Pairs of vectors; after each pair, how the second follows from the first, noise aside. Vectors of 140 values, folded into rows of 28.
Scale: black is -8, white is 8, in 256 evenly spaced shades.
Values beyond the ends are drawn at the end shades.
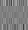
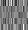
negated, scaled up.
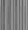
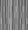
wrapped around, negated.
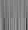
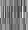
wrapped around, negated, scaled up.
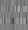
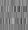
negated.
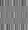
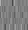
negated, partly zeroed.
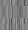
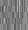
wrapped around, negated.
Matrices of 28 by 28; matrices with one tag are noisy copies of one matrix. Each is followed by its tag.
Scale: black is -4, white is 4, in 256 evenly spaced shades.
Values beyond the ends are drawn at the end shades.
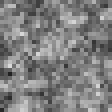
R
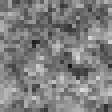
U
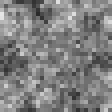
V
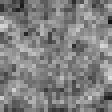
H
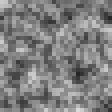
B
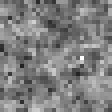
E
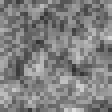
U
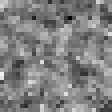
B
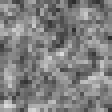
E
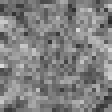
H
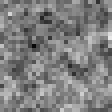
U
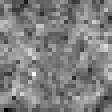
H
